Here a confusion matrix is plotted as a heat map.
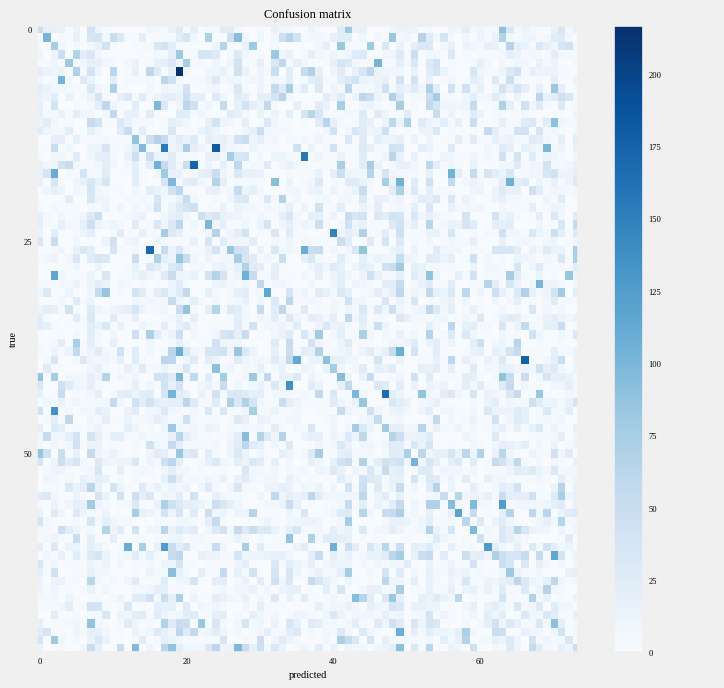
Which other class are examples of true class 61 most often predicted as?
17
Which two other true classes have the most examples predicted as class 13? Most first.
73, 57
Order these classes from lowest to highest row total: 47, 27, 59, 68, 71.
68, 47, 71, 27, 59
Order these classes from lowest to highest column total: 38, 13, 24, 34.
38, 13, 34, 24
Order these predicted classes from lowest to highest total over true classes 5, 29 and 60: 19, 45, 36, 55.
55, 36, 45, 19
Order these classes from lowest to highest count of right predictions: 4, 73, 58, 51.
73, 58, 4, 51
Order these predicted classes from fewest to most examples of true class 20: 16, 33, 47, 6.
6, 47, 16, 33
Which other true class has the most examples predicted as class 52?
43
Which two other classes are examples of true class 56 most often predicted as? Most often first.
63, 59
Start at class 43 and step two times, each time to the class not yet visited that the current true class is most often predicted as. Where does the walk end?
18
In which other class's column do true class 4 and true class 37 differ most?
46
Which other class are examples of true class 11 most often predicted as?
70
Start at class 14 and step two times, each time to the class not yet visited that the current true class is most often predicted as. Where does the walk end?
40
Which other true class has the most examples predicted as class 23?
1
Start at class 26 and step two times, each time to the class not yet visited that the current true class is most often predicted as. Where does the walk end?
36
